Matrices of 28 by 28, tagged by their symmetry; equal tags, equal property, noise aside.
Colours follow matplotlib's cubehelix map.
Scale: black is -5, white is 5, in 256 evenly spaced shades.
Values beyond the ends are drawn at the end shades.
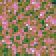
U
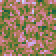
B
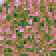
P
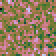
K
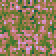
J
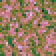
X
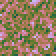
P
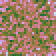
X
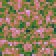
J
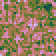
U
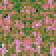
J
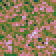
P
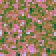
B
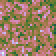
U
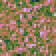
X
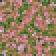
P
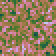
P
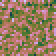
U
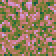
K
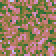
B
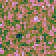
K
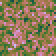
B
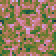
J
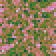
X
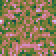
J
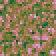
P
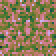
J
